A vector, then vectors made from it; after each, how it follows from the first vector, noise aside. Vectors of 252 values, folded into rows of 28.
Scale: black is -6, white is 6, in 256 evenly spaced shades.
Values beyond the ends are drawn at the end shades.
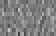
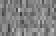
sign-scrambled.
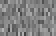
sign-scrambled.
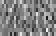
wrapped around, scaled up.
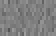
negated, shrunk.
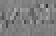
reversed, negated, partly zeroed.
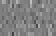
reversed, negated, partly zeroed.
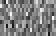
wrapped around, scaled up.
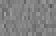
wrapped around, negated, shrunk.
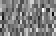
wrapped around, scaled up.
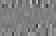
reversed, negated, partly zeroed.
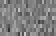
sign-scrambled.
